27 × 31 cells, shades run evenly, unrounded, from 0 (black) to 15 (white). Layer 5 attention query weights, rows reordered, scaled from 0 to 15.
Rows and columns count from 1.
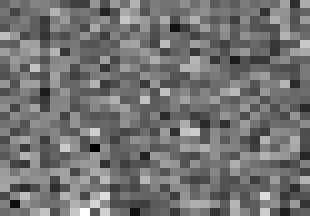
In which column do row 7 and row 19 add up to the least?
10
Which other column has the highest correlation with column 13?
14
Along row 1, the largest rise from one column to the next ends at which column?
31
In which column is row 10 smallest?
8
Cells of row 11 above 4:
28
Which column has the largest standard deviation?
11
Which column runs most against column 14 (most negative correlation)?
9
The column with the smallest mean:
5
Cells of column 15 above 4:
24
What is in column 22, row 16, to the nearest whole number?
6
